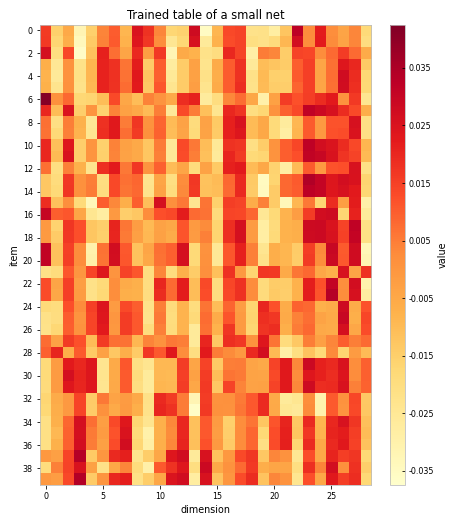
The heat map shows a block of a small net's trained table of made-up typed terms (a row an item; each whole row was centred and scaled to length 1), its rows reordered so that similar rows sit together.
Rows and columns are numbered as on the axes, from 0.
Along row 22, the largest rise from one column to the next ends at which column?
10
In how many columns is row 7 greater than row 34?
13
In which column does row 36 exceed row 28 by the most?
21
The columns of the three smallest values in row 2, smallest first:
3, 11, 18
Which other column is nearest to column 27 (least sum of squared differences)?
17
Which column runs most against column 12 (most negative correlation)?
8
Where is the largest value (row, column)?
6, 0
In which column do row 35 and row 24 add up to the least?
9
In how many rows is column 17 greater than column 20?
30
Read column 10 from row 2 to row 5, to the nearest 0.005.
0.015 0.01 0.01 0.01
